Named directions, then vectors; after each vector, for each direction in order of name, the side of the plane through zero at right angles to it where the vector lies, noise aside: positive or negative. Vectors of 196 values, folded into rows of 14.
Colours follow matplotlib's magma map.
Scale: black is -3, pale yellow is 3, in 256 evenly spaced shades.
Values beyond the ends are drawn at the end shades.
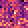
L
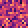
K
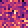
negative, positive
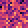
positive, positive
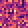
negative, positive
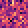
positive, positive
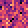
positive, positive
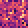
positive, negative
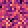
positive, positive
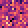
positive, positive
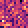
positive, positive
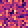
negative, positive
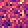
negative, negative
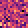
negative, positive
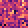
positive, negative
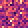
negative, negative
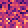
positive, positive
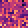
negative, positive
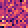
positive, positive
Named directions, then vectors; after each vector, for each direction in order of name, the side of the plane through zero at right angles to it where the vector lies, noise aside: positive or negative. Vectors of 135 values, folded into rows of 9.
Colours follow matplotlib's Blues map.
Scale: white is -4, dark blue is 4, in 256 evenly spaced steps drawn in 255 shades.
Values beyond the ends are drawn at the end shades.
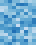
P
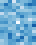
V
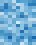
negative, positive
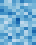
negative, negative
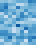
negative, positive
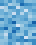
positive, positive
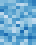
negative, positive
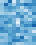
positive, positive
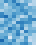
positive, negative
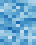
positive, negative
